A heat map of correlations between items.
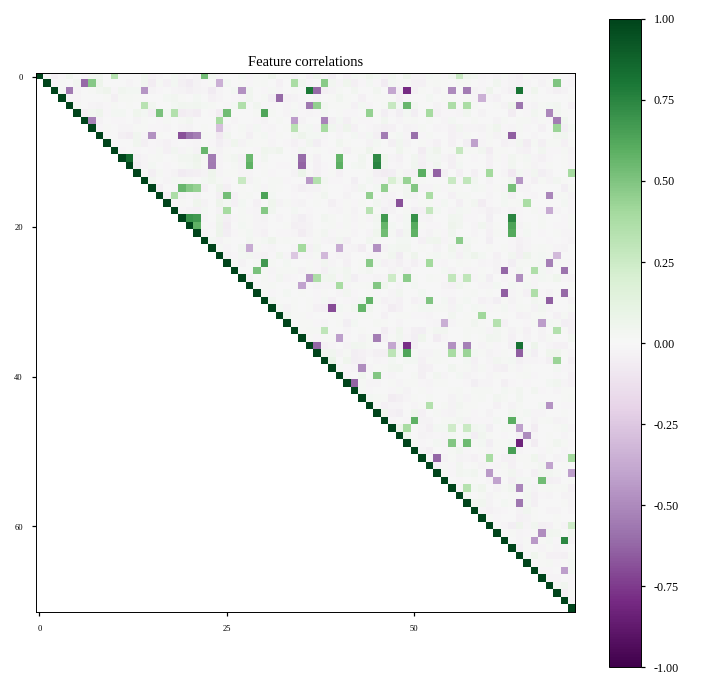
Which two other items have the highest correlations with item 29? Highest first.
26, 66
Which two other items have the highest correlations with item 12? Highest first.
11, 45
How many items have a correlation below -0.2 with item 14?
3
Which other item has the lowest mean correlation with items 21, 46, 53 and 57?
8
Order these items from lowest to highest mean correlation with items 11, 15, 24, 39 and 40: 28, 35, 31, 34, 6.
35, 31, 34, 6, 28
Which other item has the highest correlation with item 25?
30
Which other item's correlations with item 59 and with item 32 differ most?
3
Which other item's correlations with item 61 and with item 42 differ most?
41
